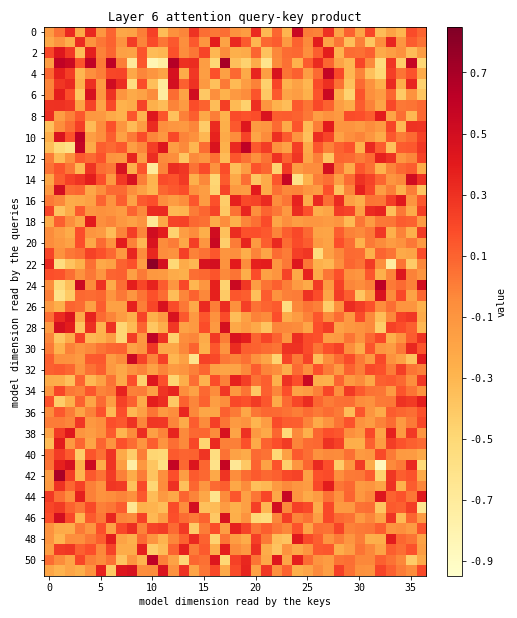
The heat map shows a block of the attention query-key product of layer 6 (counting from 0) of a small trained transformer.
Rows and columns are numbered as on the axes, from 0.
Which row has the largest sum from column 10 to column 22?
22
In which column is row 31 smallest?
14
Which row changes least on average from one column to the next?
32
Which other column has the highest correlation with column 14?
6
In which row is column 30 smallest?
25
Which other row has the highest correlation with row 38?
28
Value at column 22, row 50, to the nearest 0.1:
0.4
